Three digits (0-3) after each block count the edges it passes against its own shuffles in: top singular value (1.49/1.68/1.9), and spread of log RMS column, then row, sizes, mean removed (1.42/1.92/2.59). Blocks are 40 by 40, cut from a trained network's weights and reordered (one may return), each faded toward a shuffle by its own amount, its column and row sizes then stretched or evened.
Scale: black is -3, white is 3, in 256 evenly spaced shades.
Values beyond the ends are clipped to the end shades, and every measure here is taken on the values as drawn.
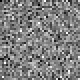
1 1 0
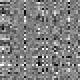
3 3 2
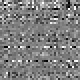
0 1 3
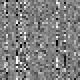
1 3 0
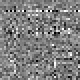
1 2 2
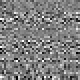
3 1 3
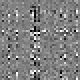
3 3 2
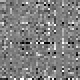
2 3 2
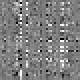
3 3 2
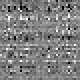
2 2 3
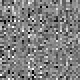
1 3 0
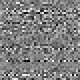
3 0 3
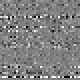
2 0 3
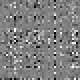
1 3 3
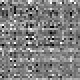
2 2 2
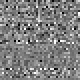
0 0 3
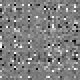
0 2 2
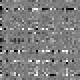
1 2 3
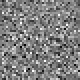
0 1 0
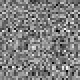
3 1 1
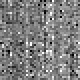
1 2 1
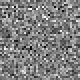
0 0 1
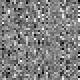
1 3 0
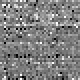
1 1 2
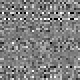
3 1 3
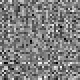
2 0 1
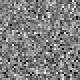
0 0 0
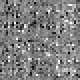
1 0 1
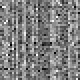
3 0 0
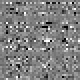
0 2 3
